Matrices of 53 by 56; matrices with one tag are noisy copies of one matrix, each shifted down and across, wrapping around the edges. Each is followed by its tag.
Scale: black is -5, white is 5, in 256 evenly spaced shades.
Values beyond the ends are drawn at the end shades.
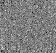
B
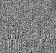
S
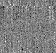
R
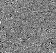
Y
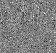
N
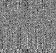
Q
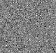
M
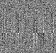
Q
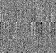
R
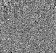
B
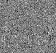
N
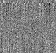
R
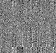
Q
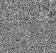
N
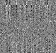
Q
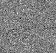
Y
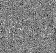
N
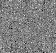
N
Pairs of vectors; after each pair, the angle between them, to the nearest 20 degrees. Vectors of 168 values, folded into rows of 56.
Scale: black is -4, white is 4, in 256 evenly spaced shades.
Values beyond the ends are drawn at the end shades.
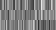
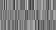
40 degrees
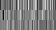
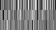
20 degrees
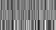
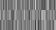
60 degrees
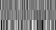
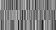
60 degrees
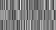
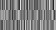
20 degrees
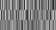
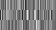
120 degrees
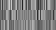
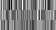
160 degrees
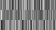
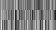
80 degrees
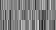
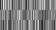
40 degrees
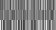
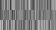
60 degrees
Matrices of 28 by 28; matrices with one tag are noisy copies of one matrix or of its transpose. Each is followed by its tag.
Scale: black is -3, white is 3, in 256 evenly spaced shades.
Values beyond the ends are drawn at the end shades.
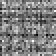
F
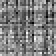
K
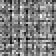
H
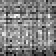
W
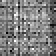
W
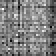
W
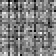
F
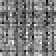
K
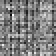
H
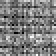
K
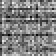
F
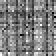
K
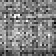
W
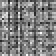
F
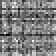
F
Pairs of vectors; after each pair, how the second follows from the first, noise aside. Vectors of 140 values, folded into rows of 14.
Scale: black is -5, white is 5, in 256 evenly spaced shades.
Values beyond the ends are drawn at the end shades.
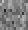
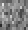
wrapped around, negated.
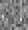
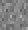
reversed, negated, shrunk.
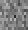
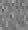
wrapped around, negated, shrunk.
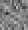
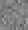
wrapped around, shrunk.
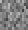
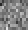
wrapped around, negated.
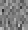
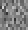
wrapped around.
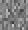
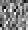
wrapped around, scaled up.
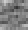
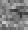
wrapped around, negated.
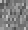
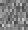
wrapped around.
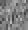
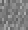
wrapped around, negated, shrunk.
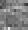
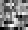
wrapped around, negated, scaled up.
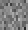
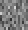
wrapped around, negated.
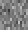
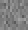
reversed, negated, shrunk.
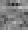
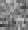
wrapped around, negated.
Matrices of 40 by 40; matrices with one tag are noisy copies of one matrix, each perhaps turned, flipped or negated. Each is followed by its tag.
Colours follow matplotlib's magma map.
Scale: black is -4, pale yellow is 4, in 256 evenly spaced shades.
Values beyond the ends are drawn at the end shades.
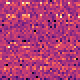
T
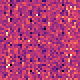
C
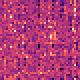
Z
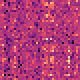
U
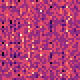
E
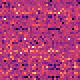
E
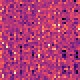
T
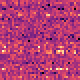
U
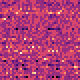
E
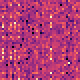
E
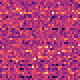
E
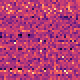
C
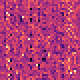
C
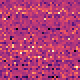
E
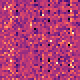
C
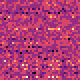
E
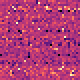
C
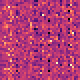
C
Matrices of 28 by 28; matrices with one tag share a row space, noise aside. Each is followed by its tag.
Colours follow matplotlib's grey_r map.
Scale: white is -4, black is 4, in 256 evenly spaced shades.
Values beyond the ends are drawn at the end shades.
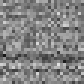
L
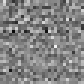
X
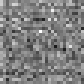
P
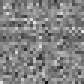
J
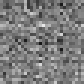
J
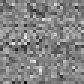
J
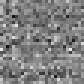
P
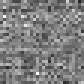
L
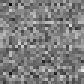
X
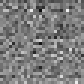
J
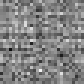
J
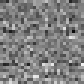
X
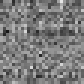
J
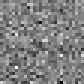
J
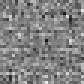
X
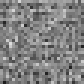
X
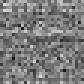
J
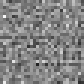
L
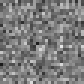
J
